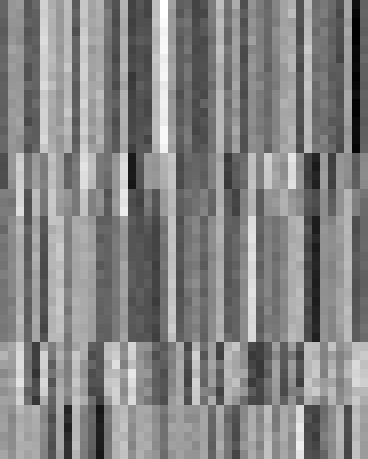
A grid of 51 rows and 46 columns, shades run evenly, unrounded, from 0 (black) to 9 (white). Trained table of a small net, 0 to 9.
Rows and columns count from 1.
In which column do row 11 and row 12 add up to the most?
21
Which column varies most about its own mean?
45
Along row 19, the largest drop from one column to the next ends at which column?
17
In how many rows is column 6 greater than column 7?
30
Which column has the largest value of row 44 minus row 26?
40
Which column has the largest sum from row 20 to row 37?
32
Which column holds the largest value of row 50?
38
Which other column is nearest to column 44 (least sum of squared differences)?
7
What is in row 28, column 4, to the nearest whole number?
3
